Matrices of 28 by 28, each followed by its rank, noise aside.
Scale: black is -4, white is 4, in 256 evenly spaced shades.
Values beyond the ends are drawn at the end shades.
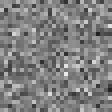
seven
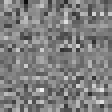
five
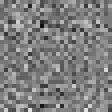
four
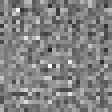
seven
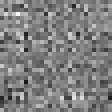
four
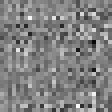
four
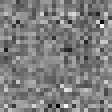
six
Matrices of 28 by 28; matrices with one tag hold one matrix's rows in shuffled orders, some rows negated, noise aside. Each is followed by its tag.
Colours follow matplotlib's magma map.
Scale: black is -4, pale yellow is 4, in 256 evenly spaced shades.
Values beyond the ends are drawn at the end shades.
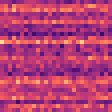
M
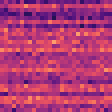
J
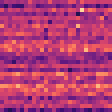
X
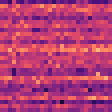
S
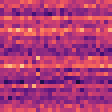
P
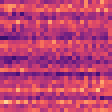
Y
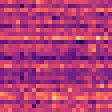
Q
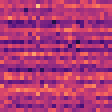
P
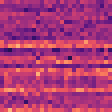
P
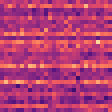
X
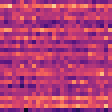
Q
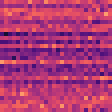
Y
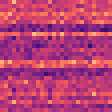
S
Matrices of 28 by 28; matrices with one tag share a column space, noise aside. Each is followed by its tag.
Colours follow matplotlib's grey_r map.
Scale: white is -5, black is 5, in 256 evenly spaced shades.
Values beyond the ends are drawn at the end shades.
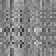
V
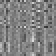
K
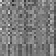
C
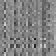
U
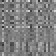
K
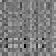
U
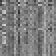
C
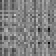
V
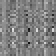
V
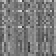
K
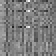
K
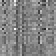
C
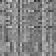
K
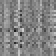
V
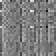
K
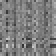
U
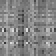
V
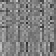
K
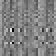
V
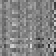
U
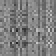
V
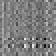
U
